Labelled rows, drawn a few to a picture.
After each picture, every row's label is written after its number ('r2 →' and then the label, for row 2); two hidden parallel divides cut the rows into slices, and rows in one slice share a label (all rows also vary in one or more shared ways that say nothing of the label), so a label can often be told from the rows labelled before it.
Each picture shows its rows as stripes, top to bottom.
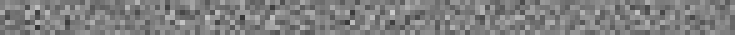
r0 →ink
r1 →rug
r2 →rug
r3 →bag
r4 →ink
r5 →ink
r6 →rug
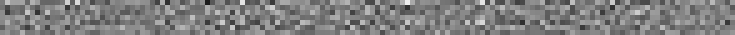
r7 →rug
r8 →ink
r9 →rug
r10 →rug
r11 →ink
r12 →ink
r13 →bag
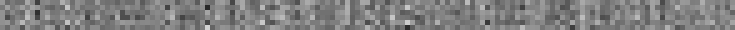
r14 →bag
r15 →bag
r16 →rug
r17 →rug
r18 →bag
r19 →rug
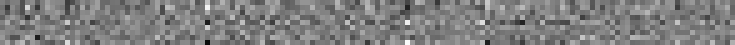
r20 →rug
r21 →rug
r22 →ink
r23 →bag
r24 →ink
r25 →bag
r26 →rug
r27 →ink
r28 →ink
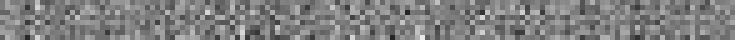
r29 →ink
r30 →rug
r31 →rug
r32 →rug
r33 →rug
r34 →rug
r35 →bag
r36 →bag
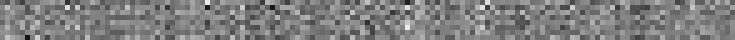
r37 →rug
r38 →rug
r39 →bag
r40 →bag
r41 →ink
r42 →bag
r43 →bag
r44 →bag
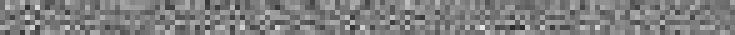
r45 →ink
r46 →ink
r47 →bag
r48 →ink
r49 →bag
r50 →bag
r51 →rug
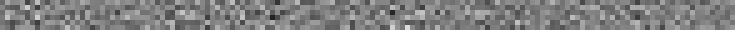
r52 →bag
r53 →ink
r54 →ink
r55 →bag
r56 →bag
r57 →bag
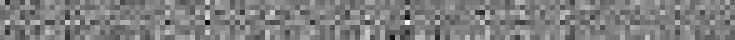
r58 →rug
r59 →ink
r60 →bag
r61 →rug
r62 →ink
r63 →bag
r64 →rug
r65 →ink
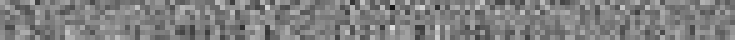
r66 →bag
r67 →ink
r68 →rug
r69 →ink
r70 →ink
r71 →bag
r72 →bag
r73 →bag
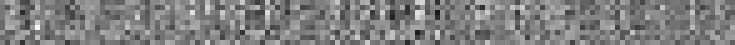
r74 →rug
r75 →rug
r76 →rug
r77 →ink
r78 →rug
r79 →rug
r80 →ink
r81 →rug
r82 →rug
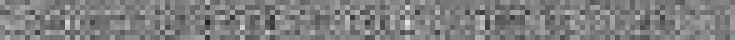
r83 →rug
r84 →bag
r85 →bag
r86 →rug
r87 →bag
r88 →rug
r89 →bag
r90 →bag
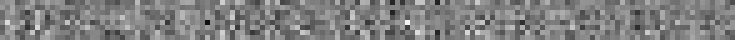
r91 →ink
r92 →bag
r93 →bag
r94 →ink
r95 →ink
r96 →rug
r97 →ink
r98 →rug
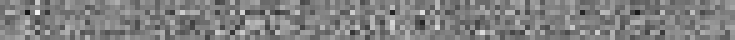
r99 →rug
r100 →rug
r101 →bag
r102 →bag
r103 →bag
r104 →rug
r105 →rug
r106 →bag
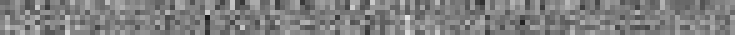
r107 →bag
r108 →bag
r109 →rug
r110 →ink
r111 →ink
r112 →rug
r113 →ink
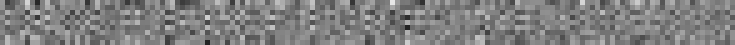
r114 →rug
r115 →rug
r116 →ink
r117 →bag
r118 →ink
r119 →bag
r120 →ink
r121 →bag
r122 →ink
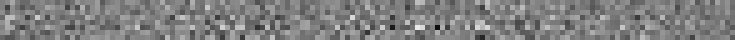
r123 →rug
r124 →rug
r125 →rug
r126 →ink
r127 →ink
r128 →bag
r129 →ink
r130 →ink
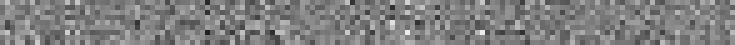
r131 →bag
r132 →bag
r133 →ink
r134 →bag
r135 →rug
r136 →bag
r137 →bag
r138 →rug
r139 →ink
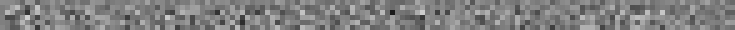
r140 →bag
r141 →rug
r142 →ink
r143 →ink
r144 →ink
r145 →ink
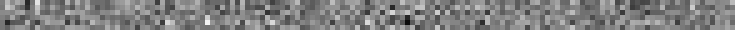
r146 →rug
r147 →bag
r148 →rug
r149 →rug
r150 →bag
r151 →rug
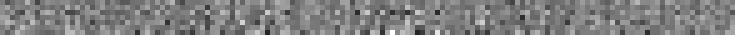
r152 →bag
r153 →bag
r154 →bag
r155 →ink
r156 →rug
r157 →ink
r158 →rug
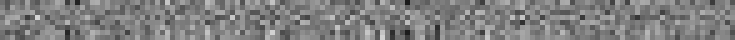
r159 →ink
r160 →rug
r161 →bag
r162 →rug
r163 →ink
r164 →rug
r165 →ink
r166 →bag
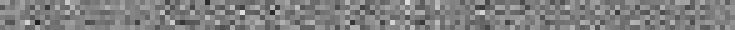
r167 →ink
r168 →ink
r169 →rug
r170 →bag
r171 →rug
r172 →bag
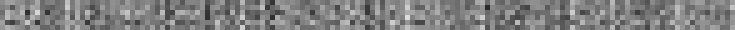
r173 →rug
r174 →bag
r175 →ink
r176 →bag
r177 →bag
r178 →rug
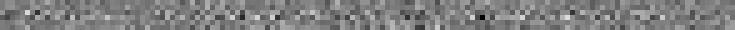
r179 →rug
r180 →rug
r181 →ink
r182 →ink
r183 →rug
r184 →ink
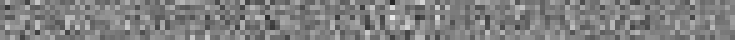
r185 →bag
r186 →rug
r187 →bag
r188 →bag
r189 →rug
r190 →rug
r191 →bag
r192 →rug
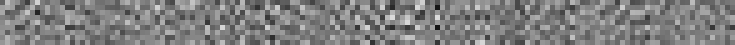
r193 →bag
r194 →ink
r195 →ink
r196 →rug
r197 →bag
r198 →ink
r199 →rug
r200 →rug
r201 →bag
